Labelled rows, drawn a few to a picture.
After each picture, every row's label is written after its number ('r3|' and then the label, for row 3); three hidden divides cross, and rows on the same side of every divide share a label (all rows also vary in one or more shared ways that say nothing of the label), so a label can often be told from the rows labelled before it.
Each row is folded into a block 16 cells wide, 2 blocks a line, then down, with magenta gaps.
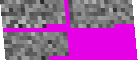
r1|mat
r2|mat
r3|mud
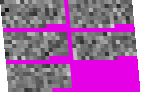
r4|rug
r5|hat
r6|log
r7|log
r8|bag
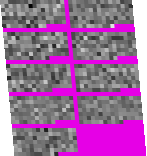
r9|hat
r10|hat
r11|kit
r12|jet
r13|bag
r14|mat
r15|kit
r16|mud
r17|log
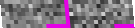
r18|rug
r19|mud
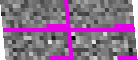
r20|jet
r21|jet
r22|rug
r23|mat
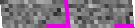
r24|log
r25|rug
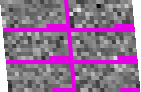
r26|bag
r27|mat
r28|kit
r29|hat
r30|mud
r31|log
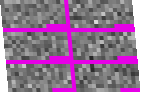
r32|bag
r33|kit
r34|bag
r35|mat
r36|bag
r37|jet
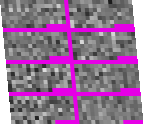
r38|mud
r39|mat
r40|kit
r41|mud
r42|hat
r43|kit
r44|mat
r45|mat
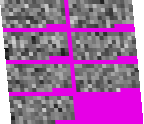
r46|log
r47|log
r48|mat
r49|jet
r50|bag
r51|hat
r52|kit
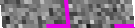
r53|mud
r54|mat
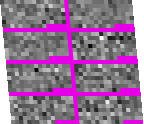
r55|bag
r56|jet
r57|rug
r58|mud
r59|kit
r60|mud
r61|mat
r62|jet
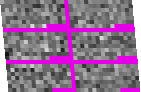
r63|hat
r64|hat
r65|jet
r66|kit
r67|kit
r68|rug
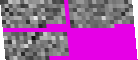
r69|mud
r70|hat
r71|log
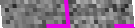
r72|rug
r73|kit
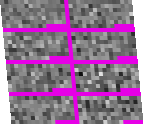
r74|mud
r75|jet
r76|bag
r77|kit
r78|log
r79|log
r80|jet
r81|bag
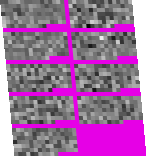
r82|kit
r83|bag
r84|bag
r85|mud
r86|mud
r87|hat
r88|bag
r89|bag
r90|hat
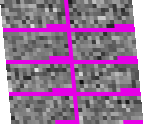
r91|mud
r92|kit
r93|rug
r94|log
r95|kit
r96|mat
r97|bag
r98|hat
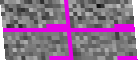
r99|bag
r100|bag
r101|jet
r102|jet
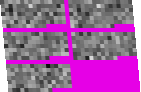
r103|rug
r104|mud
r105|mud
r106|log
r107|mat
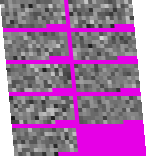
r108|jet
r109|kit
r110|mat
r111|mud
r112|log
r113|mud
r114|hat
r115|hat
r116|kit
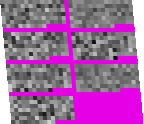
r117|rug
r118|rug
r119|jet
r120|log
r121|kit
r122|log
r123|bag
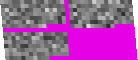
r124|bag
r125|log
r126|jet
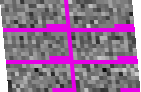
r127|bag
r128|rug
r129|mat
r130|mat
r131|mat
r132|bag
